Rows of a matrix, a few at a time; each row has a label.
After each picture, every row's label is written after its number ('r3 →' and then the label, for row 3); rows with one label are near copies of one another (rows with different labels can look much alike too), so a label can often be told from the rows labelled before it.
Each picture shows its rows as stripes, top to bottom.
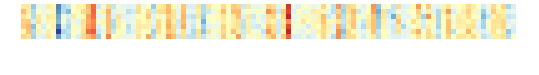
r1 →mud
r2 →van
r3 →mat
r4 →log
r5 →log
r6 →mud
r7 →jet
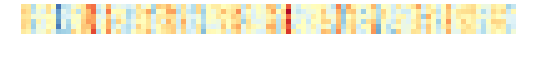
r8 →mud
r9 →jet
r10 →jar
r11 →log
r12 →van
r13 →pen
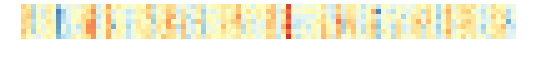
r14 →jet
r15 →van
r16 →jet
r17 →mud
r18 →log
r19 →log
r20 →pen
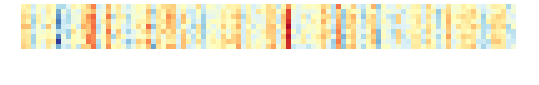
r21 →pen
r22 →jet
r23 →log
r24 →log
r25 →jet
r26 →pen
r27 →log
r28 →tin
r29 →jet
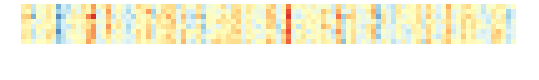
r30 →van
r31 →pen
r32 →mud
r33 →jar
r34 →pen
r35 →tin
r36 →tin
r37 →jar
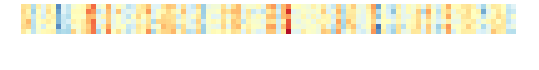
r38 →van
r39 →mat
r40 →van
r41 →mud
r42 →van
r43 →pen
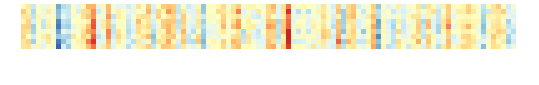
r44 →van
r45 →jet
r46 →log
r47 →van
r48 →van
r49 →log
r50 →pen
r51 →mud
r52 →van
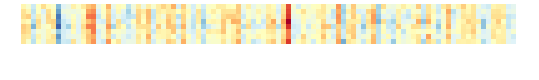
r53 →jar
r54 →tin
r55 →tin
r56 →mat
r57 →log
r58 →jet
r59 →tin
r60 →mat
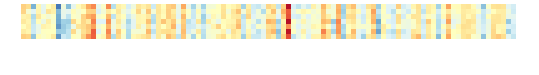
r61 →log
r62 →mat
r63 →log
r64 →pen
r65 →jar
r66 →pen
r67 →log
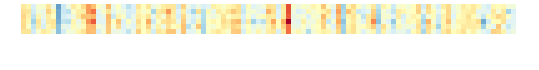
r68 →jar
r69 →mud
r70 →log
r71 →mat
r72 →mat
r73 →jar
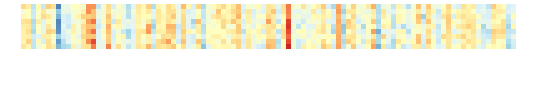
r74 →tin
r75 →jar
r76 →jar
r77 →mud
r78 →jet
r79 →tin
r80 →jar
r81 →mud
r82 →pen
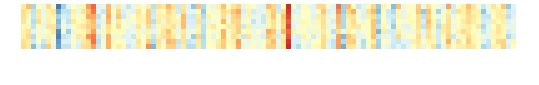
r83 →mud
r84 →mat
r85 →mat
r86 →mat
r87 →mat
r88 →van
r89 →mud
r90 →jet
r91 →jet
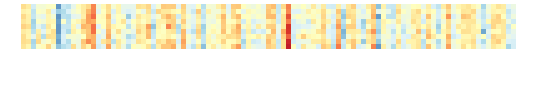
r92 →van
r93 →mud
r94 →van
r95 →log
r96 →jet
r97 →mat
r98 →tin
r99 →log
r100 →pen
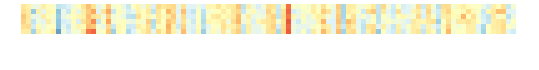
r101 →jar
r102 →log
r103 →jar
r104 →jet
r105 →log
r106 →log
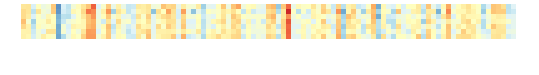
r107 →van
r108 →log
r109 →van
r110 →mat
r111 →log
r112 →tin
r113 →jar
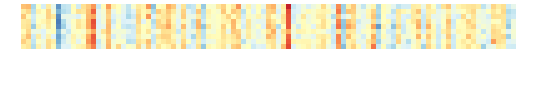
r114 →jet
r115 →mud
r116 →tin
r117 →mud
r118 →mud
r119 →van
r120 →mud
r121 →tin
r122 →mat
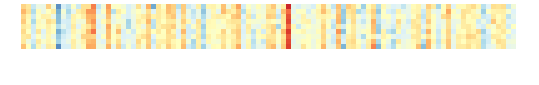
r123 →jet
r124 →log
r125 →jar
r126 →tin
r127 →pen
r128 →mat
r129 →jet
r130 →mat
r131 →mat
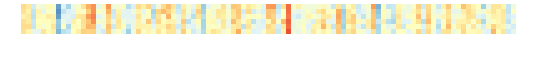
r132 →van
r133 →mud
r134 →mud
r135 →mat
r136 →log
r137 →jar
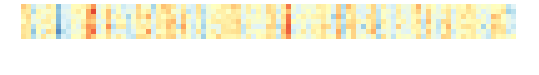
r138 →mud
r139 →mud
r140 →tin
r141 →jar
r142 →log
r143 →tin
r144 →jar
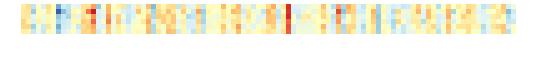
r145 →jet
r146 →mud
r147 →pen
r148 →pen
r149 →jet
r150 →jet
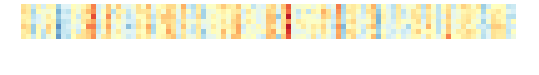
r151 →mat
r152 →log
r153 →pen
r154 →van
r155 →tin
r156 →jet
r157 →van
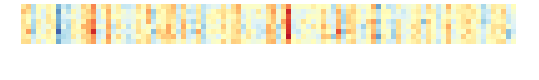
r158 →van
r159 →jet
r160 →jet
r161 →mat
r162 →log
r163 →mud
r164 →pen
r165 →van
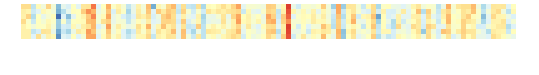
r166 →jet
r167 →jar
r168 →van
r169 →van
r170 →pen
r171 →jar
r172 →tin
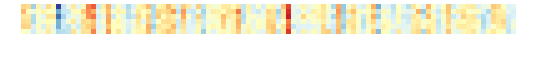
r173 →tin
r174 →jar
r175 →tin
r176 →jet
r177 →jet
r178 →pen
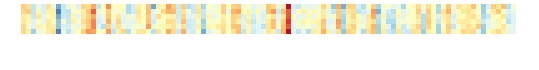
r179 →jet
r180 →van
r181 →mat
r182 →mat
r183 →mat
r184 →log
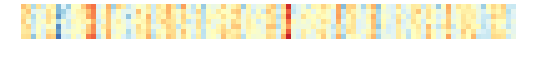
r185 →log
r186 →mud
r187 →tin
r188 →pen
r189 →van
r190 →tin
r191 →tin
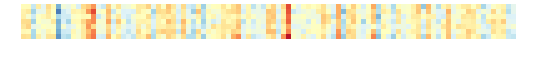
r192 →mat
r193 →mud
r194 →pen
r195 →log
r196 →jar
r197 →mud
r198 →mat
